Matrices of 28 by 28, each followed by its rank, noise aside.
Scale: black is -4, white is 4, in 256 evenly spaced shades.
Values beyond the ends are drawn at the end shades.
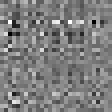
three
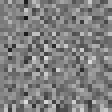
three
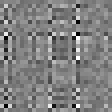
one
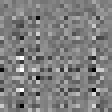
two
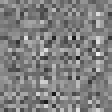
four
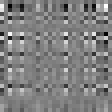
one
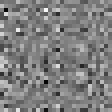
four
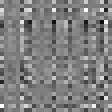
two
